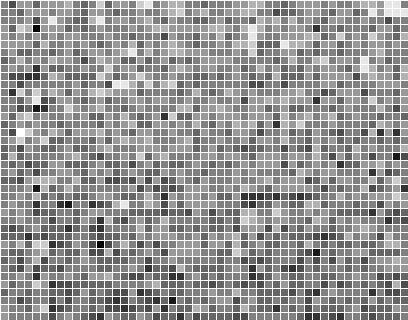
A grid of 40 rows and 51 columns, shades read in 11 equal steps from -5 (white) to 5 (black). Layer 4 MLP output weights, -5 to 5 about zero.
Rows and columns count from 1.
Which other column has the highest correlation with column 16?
15
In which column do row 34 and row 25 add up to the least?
50
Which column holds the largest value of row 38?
22
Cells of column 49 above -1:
24
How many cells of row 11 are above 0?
9
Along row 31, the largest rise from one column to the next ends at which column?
7
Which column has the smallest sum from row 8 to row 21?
13
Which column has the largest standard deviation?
5
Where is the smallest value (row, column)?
17, 3
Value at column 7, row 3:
-4
